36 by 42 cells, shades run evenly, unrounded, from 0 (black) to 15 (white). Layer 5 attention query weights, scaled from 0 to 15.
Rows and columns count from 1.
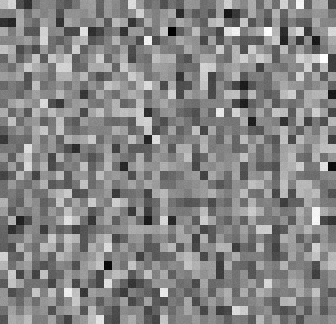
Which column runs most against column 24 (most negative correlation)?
5
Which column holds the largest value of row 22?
9
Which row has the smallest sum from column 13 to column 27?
4
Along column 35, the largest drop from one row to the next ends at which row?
6
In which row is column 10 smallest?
17
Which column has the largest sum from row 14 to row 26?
40
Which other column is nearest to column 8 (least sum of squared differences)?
30
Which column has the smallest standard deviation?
24
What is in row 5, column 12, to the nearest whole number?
5
